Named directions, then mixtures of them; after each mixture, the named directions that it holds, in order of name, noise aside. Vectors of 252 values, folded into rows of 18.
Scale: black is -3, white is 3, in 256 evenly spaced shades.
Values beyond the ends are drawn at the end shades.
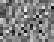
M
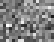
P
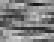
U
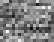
M, P, U.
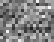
M, P, U.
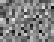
M.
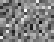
M, P.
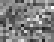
M, P, U.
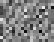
M.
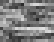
U.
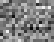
M, P, U.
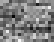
M, P, U.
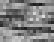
U.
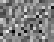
M.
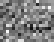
M, P, U.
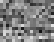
M, P, U.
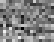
M, P, U.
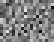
M.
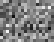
M, P, U.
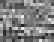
M, P, U.
